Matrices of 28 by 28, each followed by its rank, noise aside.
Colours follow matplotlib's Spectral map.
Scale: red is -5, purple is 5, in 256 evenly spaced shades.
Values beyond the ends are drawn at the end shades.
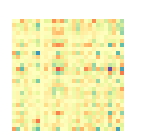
three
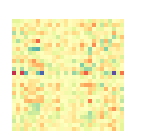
four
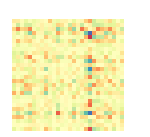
three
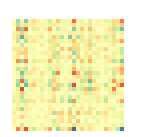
three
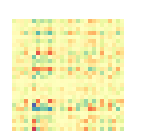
two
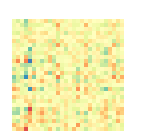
four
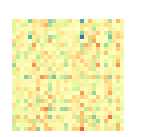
four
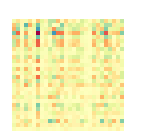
two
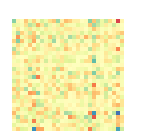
four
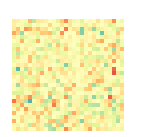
eight
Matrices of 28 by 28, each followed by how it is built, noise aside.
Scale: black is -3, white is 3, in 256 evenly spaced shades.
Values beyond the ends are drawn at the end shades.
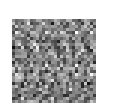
repeating columns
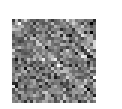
Toeplitz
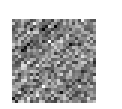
Hankel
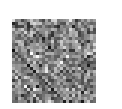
Toeplitz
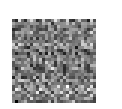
repeating columns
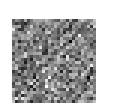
Hankel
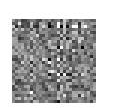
low rank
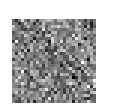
Toeplitz
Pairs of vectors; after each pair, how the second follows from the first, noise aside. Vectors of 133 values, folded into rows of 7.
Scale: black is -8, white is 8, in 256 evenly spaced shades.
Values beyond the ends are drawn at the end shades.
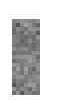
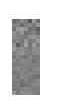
reversed, partly zeroed.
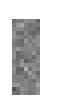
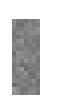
negated, shrunk.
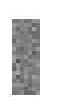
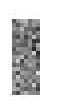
reversed, negated, scaled up.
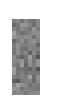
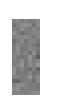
shrunk.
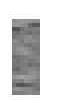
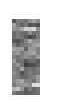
reversed, negated, scaled up.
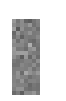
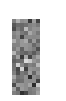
reversed, scaled up.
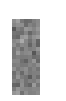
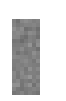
negated, shrunk.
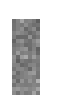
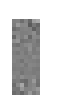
wrapped around, partly zeroed.
